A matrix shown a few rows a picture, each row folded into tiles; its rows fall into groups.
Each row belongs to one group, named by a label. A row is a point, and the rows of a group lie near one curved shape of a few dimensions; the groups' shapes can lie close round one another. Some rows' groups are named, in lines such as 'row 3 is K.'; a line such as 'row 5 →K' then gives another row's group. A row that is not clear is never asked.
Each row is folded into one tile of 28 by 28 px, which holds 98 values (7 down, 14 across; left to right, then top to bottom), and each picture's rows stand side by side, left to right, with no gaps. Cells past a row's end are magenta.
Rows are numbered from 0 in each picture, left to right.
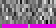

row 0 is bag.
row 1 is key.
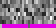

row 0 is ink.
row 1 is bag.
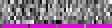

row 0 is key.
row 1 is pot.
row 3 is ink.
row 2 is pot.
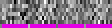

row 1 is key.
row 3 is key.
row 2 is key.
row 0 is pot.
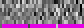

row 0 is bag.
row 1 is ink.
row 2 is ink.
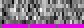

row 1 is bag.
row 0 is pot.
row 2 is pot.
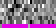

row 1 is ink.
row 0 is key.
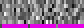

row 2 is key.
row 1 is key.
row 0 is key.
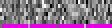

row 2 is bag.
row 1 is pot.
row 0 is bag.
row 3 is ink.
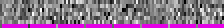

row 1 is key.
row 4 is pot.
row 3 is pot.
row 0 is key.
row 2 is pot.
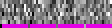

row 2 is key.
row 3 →ink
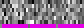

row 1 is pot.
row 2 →key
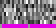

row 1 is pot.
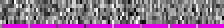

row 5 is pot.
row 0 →pot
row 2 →key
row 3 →key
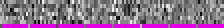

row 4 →bag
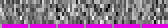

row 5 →key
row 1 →pot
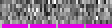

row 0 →pot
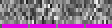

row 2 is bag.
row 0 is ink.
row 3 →key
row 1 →pot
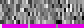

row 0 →key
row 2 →pot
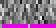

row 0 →ink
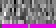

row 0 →key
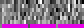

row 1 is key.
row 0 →pot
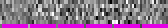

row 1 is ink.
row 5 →key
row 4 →pot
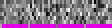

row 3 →key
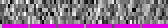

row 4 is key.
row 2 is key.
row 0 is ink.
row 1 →ink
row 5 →key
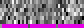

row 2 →bag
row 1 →pot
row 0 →key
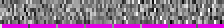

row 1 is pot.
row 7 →key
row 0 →ink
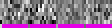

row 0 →key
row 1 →pot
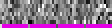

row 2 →key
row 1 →pot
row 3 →pot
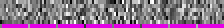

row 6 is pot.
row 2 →pot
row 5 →key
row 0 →pot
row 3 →key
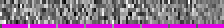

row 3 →key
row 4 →pot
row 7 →pot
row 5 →bag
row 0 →pot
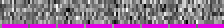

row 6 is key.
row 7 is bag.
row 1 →ink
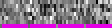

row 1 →bag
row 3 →pot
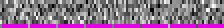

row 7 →key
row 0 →pot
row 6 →ink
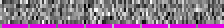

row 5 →pot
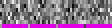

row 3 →ink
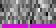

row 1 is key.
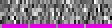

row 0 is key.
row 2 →key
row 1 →bag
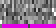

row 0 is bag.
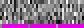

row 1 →ink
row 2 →pot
